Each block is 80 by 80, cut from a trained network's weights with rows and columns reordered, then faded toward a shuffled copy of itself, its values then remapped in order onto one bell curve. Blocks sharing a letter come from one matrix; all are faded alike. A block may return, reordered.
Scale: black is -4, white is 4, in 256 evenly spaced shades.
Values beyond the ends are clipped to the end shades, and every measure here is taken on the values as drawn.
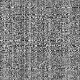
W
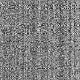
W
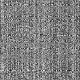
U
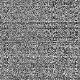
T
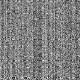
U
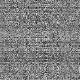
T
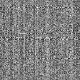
W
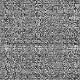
T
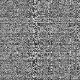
T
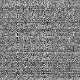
T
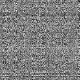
T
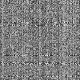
W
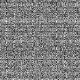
T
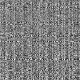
W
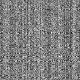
U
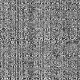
U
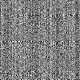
U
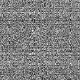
T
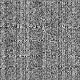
U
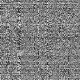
T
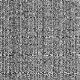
U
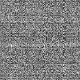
T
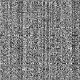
U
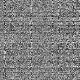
T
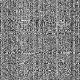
U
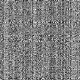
U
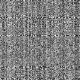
W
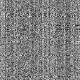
W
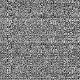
T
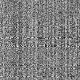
U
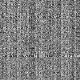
U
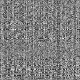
W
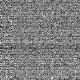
T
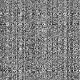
U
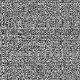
T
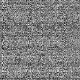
T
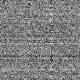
T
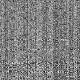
U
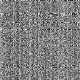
W
